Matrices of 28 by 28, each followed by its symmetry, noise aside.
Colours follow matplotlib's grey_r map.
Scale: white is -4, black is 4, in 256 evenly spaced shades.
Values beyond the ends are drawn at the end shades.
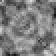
symmetric.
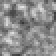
symmetric.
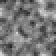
symmetric across the other diagonal.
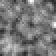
symmetric across the other diagonal.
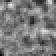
no symmetry.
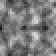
mirrored top to bottom.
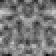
mirrored left to right.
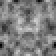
mirrored left to right.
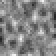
same after a half turn.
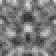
mirrored left to right.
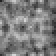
mirrored top to bottom.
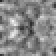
mirrored top to bottom.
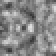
mirrored top to bottom.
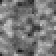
mirrored top to bottom.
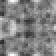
mirrored top to bottom.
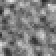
antisymmetric.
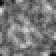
symmetric across the other diagonal.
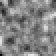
no symmetry.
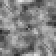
same after a half turn.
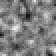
antisymmetric.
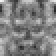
mirrored left to right.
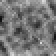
same after a half turn.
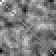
symmetric.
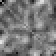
symmetric.
